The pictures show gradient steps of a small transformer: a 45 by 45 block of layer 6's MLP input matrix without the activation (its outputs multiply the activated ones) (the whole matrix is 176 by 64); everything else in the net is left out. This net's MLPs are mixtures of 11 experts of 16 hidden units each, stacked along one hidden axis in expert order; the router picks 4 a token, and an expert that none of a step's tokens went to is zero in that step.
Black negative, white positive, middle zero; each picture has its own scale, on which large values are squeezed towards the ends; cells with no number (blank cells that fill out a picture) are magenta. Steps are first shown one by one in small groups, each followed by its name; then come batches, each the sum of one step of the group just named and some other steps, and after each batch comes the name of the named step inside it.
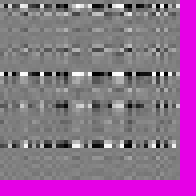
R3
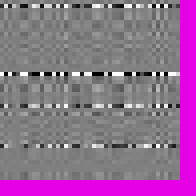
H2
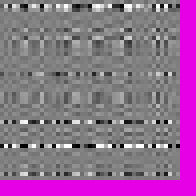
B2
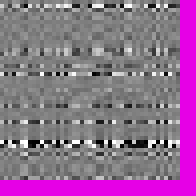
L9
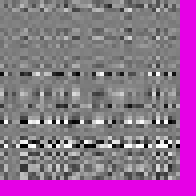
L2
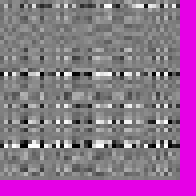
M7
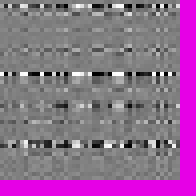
R3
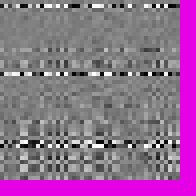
L9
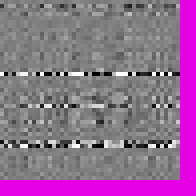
R3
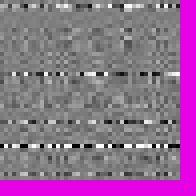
B2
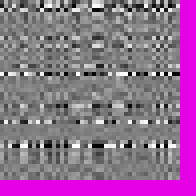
R3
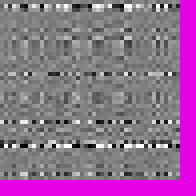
B2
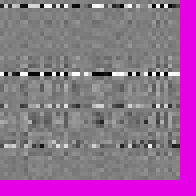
H2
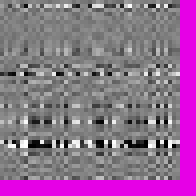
L9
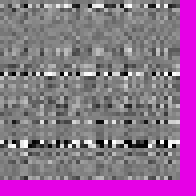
L9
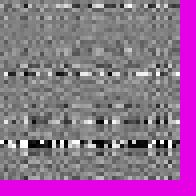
L9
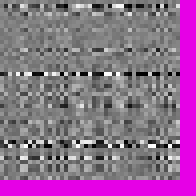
R3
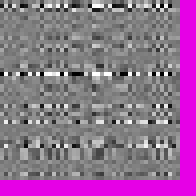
M7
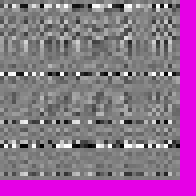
B2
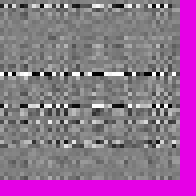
H2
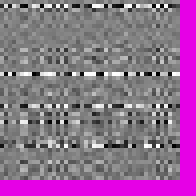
H2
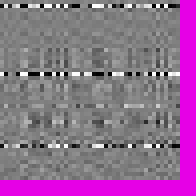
H2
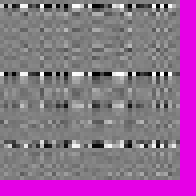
R3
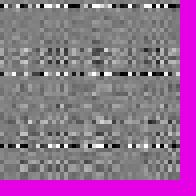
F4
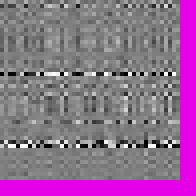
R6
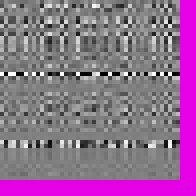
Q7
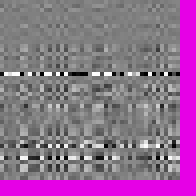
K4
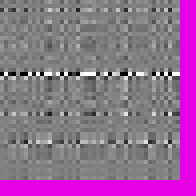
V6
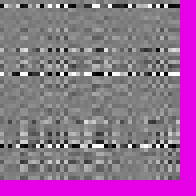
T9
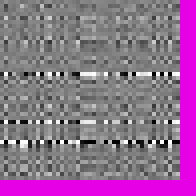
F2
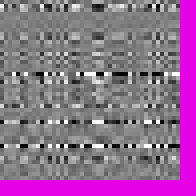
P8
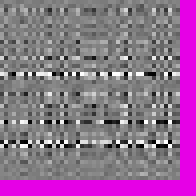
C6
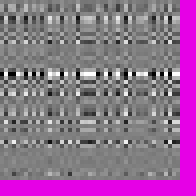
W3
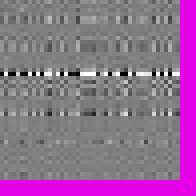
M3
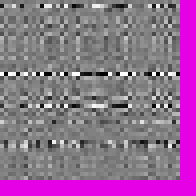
Q7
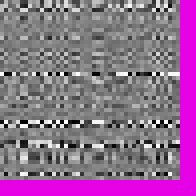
P8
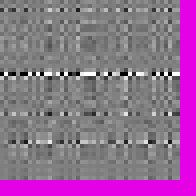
V6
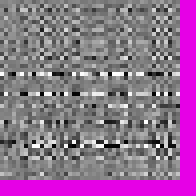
C6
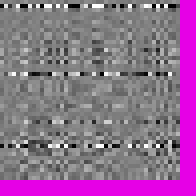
F4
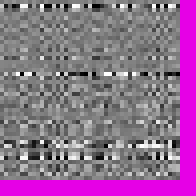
K4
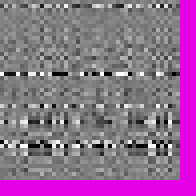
C6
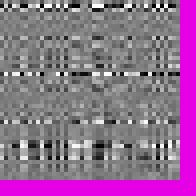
K4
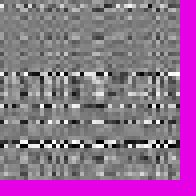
P8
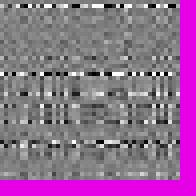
C6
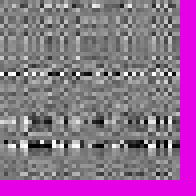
Q7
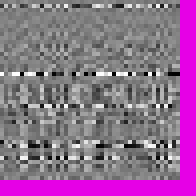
K4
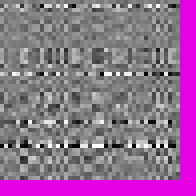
F4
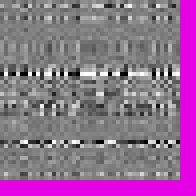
M3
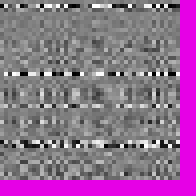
F4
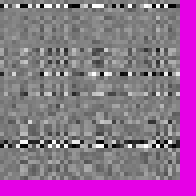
F4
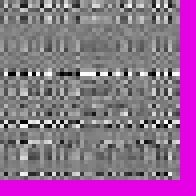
M3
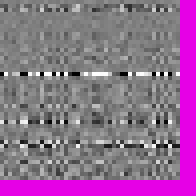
C6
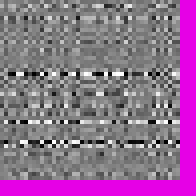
W3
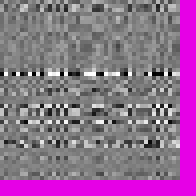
M3
